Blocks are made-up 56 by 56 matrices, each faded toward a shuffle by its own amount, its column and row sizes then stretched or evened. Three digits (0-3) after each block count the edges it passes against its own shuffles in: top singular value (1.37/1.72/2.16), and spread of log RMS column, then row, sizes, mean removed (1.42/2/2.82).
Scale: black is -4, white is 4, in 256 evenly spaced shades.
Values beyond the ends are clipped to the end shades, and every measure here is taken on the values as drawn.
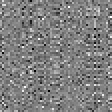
3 2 0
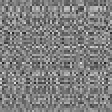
3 0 3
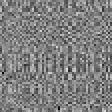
3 1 1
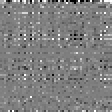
3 1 3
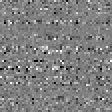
1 1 3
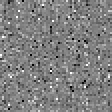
0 2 0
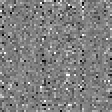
0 2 1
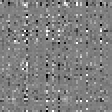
2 3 2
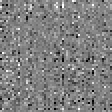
2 2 1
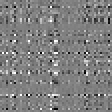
3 3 3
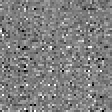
1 1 2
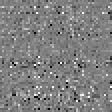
1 1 2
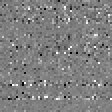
0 1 2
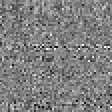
1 0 2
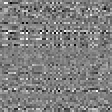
3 0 3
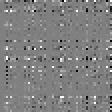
2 3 3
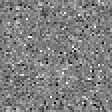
1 0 0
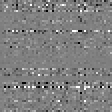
2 1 3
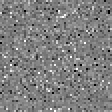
0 0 1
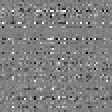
2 2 3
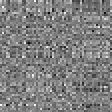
3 0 2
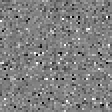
0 0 2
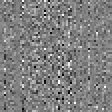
2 3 0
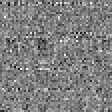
1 0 2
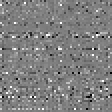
2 0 3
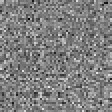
2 0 1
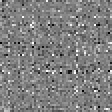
0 2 2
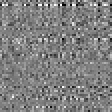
3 1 3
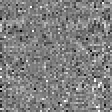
2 1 0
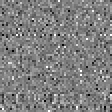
2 1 1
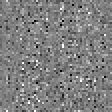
0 2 0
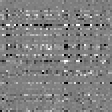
3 1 3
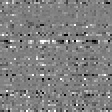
2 1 3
